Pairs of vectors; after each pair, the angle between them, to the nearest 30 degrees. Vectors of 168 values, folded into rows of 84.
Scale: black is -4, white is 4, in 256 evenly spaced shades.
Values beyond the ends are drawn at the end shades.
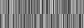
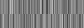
30 degrees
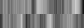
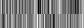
120 degrees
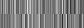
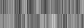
120 degrees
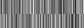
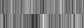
120 degrees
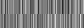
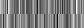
90 degrees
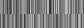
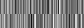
120 degrees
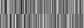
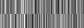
120 degrees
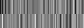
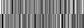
150 degrees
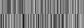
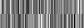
90 degrees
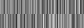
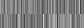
30 degrees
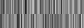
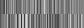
60 degrees
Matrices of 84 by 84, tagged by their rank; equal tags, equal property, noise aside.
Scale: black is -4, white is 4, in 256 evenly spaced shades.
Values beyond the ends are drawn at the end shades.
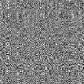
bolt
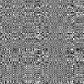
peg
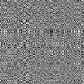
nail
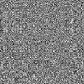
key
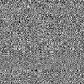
key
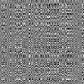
peg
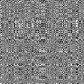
peg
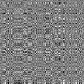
peg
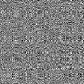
bolt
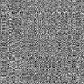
bolt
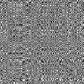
nail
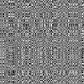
peg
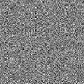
key
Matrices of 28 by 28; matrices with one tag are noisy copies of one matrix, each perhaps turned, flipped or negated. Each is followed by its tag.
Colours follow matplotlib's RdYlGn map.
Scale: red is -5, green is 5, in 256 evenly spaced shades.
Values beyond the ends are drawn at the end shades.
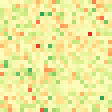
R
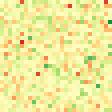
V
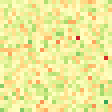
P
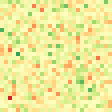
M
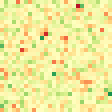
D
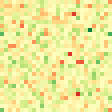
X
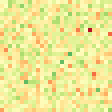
X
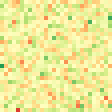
D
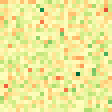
P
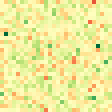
D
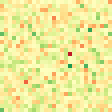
X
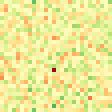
X
